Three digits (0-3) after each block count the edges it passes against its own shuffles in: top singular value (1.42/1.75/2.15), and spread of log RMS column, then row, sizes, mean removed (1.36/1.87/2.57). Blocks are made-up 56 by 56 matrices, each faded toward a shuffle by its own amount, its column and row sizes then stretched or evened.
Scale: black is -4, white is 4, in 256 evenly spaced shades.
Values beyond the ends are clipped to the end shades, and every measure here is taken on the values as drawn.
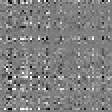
3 3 3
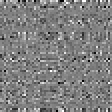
3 1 3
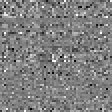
1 0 3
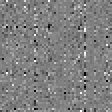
1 3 1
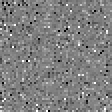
0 1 1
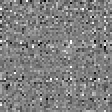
1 2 2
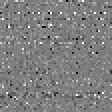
0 0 2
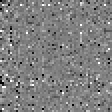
0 2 1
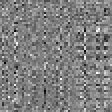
3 3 0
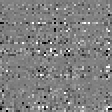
1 2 3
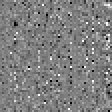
0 3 0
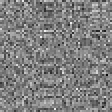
3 1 1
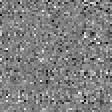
2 1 2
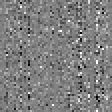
0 3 0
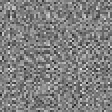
3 2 1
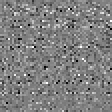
2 0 2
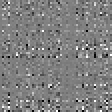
2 3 3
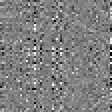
3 3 1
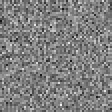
2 0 0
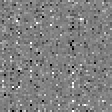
0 2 1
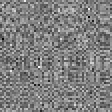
3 0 0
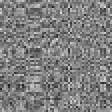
3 2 1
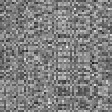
3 1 0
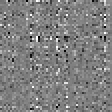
2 3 2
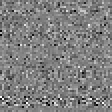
2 0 3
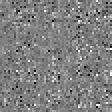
1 2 1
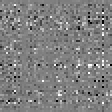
1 3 3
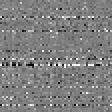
3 0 3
